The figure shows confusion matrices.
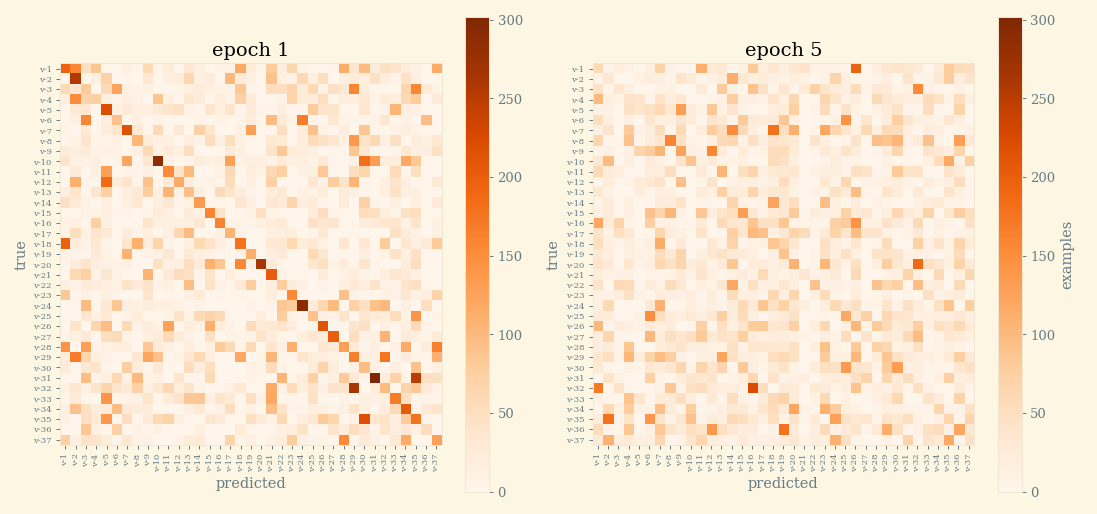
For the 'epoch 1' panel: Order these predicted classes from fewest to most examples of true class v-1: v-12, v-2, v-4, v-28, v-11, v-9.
v-12, v-11, v-9, v-4, v-28, v-2
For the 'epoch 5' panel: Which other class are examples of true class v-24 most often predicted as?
v-7
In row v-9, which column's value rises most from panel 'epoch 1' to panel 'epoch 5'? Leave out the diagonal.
v-12
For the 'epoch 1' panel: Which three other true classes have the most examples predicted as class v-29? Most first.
v-32, v-3, v-8
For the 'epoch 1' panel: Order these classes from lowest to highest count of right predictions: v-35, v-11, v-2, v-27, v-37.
v-37, v-11, v-35, v-27, v-2
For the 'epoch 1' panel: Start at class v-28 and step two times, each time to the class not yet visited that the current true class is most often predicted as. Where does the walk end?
v-34
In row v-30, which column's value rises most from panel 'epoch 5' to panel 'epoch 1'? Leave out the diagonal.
v-35
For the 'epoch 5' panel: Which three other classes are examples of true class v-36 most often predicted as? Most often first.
v-19, v-12, v-29
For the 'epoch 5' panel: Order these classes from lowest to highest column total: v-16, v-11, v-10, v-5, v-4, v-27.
v-5, v-27, v-10, v-11, v-4, v-16
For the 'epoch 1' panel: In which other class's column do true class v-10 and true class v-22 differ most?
v-30
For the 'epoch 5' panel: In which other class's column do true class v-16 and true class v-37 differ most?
v-26
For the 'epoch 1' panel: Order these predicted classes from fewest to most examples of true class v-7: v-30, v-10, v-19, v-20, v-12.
v-20, v-12, v-10, v-30, v-19
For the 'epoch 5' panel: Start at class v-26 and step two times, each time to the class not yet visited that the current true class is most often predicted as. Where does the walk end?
v-11
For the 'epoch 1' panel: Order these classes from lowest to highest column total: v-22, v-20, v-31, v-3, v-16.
v-20, v-16, v-31, v-22, v-3
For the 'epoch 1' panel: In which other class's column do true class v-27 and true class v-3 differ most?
v-35
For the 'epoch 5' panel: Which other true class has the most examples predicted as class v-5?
v-9
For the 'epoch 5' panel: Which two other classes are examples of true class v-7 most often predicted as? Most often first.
v-18, v-14
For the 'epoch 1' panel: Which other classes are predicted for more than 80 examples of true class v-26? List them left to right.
v-5, v-11, v-15
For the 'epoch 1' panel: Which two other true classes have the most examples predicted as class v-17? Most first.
v-10, v-2
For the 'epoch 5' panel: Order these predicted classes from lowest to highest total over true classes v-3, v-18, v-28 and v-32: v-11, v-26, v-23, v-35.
v-35, v-11, v-23, v-26
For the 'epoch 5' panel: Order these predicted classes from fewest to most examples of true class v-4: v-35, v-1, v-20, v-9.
v-35, v-9, v-20, v-1
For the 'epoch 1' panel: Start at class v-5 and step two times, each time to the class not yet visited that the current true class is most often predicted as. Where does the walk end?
v-21
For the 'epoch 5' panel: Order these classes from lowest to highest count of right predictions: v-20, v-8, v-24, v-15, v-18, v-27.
v-27, v-24, v-18, v-20, v-15, v-8
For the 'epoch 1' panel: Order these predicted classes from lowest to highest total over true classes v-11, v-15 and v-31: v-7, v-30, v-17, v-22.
v-7, v-17, v-30, v-22
